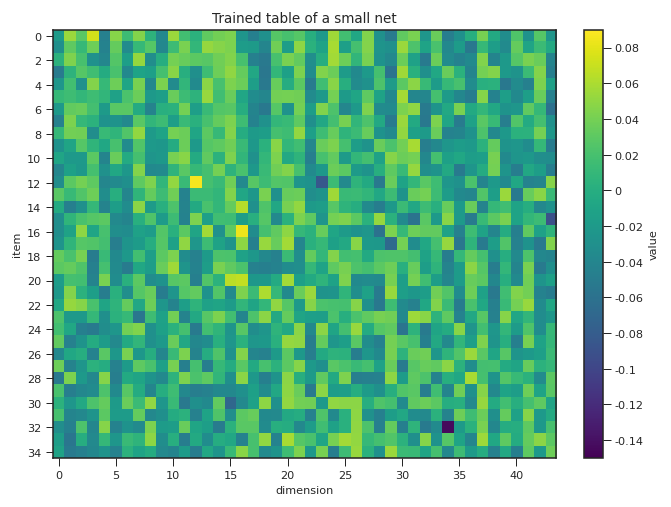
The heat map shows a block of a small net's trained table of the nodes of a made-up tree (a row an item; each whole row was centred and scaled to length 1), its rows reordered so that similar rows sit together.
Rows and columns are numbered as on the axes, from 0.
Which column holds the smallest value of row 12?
23
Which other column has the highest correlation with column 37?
42
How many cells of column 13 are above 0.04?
4
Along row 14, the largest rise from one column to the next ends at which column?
7
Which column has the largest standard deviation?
34
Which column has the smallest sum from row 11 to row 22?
35
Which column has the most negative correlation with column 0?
11
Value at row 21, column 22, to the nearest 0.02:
0.06
